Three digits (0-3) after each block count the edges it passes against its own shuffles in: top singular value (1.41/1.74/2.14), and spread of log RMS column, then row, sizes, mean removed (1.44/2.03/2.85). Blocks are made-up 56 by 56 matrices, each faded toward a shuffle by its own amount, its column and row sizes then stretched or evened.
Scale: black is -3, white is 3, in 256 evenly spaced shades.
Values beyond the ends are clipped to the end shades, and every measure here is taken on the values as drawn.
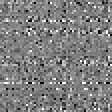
2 1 3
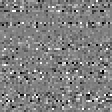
0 0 3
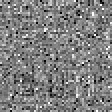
2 1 0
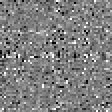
1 1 2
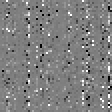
1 3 0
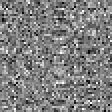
2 1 0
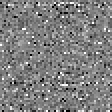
1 0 2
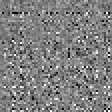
2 2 2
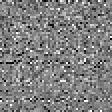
2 0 2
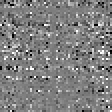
1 2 3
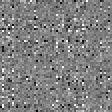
0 2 2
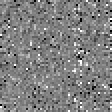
0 2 0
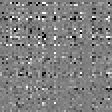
2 2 3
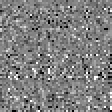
1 1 2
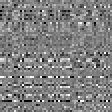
3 0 3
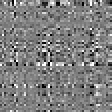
3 3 3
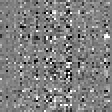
2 3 2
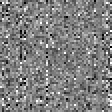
0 3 0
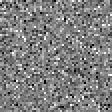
0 0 0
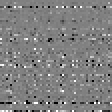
2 1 3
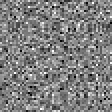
3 0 0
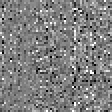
0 3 0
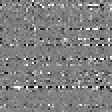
2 1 3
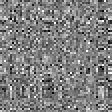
3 1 2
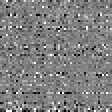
2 1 3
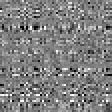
3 1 3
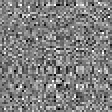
3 1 1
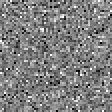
1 0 1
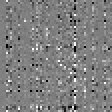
2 3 1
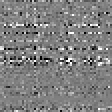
3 1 3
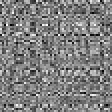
3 0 3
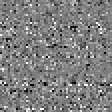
0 1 2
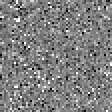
0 1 0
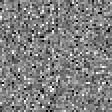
0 1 0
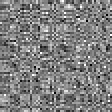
3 0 0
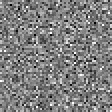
2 1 0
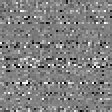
1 0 3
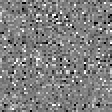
2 1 1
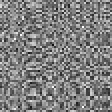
3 1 0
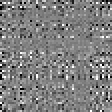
3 3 3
